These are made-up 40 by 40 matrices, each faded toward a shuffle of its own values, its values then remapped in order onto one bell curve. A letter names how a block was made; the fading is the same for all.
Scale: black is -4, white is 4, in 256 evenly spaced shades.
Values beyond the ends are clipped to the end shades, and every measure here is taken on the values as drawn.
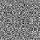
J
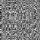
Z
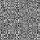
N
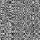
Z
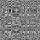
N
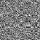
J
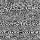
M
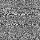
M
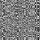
N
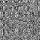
J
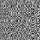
N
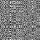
N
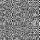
Z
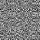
J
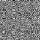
J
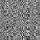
Z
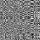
N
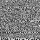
M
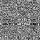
J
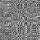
N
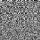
J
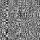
Z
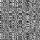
N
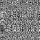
J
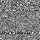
M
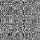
Z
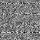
M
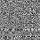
J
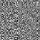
Z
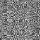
J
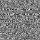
M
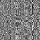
N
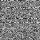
M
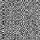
Z
